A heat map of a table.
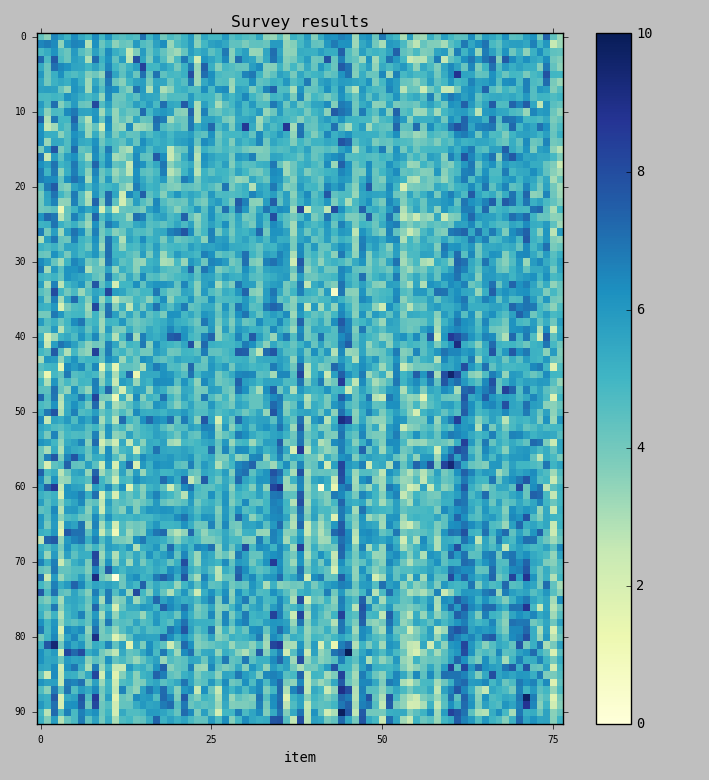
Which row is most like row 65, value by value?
86
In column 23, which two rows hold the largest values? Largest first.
68, 23
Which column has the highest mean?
44
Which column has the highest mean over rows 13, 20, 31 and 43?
38
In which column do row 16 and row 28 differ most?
59
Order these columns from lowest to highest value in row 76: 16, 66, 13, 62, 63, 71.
13, 16, 63, 66, 62, 71
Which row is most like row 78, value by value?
64
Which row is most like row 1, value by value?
19
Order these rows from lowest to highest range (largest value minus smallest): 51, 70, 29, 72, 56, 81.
29, 56, 70, 51, 81, 72
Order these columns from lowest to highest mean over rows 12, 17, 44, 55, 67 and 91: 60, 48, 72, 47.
48, 60, 72, 47
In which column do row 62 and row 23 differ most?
43
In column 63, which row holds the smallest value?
45
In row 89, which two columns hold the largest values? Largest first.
71, 8
